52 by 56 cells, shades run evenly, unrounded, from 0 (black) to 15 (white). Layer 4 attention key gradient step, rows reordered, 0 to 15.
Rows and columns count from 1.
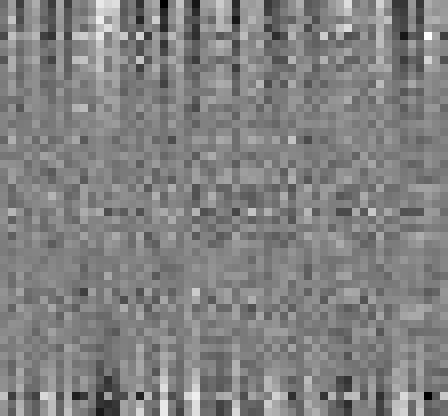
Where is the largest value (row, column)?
5, 54
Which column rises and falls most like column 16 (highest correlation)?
18
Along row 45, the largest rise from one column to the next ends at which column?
45
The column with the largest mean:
13
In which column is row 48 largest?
21
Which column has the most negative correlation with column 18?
28
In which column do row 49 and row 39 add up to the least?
44
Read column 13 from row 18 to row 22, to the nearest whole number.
8 8 8 9 8
